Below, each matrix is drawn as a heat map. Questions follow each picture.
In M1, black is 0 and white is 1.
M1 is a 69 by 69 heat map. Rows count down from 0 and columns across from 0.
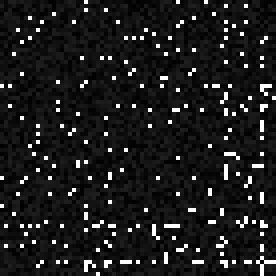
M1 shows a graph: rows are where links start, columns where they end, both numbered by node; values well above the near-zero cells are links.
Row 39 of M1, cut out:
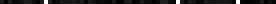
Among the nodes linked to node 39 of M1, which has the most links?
node 44
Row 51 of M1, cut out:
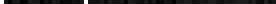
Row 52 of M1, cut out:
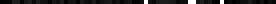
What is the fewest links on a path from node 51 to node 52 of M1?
4
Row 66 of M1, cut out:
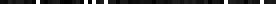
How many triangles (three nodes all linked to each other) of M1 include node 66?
5
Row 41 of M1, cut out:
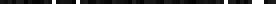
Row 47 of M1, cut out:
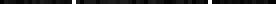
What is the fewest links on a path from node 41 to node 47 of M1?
4
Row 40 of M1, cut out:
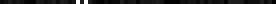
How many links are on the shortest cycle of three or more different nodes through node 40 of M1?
5
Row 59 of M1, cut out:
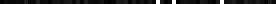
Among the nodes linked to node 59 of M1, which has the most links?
node 55
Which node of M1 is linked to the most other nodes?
node 65
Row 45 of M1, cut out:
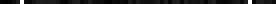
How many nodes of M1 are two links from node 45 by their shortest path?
9
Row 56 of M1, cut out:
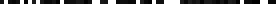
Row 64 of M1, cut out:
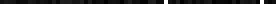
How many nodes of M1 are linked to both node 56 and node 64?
2
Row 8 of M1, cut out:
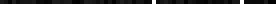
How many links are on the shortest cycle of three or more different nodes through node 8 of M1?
4
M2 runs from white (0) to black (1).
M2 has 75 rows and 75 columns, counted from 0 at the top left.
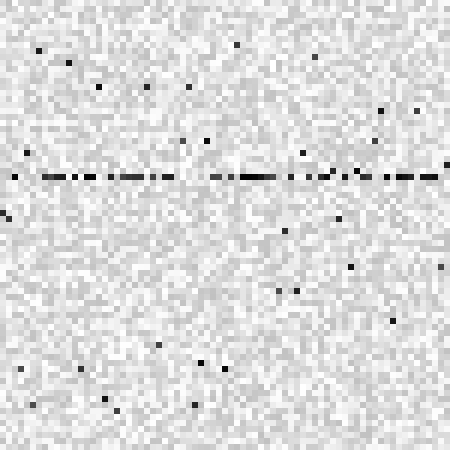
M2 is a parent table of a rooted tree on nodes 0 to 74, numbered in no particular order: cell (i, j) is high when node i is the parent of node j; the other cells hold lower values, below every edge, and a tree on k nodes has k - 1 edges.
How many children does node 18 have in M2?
2
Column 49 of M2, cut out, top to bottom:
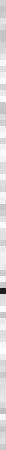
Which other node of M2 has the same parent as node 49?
46
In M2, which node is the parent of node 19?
68
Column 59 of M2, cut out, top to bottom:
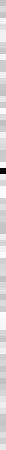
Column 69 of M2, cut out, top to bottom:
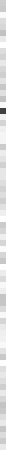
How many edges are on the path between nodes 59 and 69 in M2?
4
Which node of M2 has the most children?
29
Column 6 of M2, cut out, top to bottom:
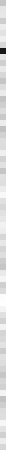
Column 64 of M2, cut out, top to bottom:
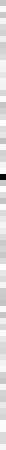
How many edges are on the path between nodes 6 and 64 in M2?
3
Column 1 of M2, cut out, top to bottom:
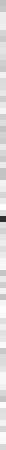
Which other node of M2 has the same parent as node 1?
56
